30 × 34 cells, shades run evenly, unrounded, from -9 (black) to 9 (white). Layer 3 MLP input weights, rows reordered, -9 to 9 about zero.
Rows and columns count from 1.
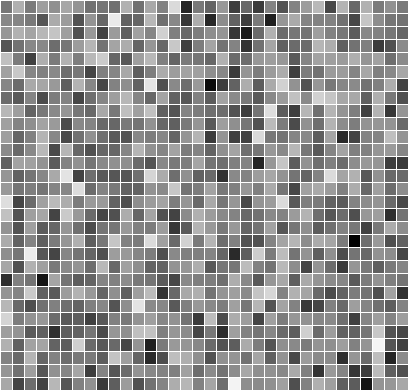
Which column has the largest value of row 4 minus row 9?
15
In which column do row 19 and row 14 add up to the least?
19
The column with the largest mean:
1
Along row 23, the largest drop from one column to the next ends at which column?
14
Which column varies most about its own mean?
13
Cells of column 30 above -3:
24
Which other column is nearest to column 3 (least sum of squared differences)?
17
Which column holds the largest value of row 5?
9
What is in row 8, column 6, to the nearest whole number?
0
